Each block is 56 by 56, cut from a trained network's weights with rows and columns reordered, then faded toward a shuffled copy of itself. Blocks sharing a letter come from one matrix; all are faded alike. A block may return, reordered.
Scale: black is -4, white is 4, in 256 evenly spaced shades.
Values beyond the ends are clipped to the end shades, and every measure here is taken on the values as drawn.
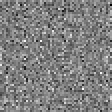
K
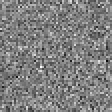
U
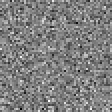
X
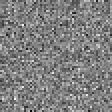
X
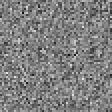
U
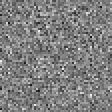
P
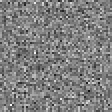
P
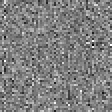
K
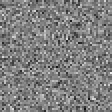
U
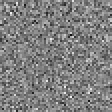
P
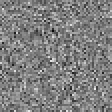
P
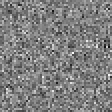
P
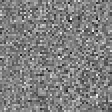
P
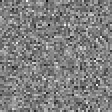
P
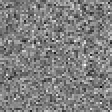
X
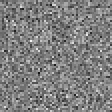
P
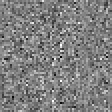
K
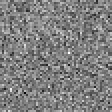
U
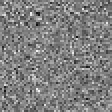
P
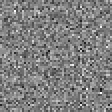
X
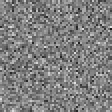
X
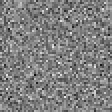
P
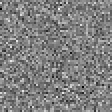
P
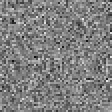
U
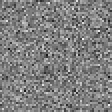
X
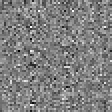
K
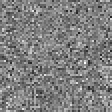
P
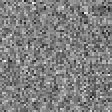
X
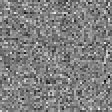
P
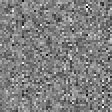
K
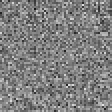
U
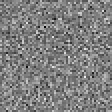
U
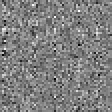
K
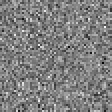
X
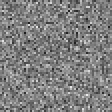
U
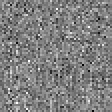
K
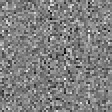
K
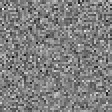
X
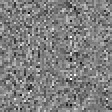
K
